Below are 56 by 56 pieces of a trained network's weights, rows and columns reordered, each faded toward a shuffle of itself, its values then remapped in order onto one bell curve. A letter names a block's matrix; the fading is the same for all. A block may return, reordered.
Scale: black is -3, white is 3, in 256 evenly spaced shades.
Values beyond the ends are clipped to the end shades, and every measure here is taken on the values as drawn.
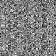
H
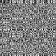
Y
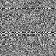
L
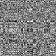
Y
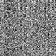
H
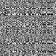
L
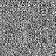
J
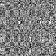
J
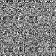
J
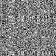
H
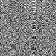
J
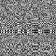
L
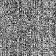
H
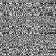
L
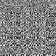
L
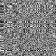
Y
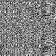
H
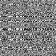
L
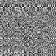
Y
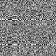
L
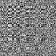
Y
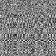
Y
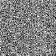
H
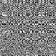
Y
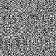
J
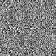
J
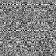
L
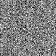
H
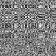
Y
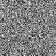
J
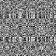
Y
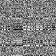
L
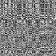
Y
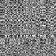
Y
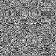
J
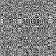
Y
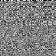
L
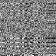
L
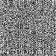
H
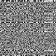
L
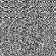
L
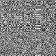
L
